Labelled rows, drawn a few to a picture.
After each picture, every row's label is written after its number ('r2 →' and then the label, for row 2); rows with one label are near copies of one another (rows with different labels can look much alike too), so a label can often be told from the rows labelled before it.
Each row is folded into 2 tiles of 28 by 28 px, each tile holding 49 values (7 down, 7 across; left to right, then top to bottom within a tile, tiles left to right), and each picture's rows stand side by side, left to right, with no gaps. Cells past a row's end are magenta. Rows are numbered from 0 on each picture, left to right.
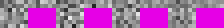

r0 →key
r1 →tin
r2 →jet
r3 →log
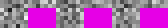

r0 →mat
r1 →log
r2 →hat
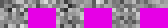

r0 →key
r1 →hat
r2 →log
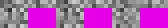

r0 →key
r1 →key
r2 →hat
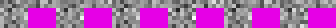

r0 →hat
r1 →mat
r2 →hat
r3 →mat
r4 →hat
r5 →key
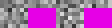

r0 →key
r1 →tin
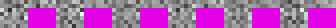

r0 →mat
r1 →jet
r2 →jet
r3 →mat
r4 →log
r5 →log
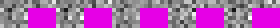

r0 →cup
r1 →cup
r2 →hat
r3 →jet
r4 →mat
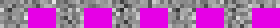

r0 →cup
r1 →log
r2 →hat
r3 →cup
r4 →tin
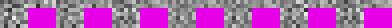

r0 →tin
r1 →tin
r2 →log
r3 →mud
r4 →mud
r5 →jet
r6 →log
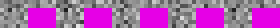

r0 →mat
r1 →key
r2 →hat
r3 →tin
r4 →cup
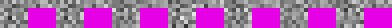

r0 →mud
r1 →mud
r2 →log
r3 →tin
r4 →log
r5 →jet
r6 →key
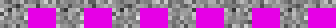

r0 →mat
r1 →cup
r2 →mat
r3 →jet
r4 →key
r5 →mat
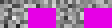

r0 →tin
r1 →mud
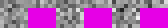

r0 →hat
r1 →log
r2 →cup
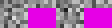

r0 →tin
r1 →key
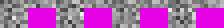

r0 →tin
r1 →jet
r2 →key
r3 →log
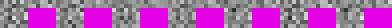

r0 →mud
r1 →jet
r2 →log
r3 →mud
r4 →cup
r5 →mud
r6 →cup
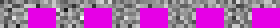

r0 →tin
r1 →mat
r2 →tin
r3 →mud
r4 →mud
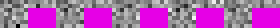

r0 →tin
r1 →key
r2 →mat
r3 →mat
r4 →key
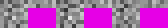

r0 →tin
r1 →tin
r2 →hat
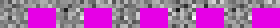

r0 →mud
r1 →cup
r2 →mud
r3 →mat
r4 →mat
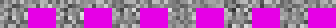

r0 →mud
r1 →mud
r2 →key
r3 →log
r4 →key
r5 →key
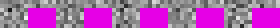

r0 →mat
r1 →mud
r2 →hat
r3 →cup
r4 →tin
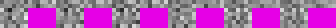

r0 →cup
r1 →key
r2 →key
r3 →tin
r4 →log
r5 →log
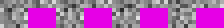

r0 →cup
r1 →mat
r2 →mat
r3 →tin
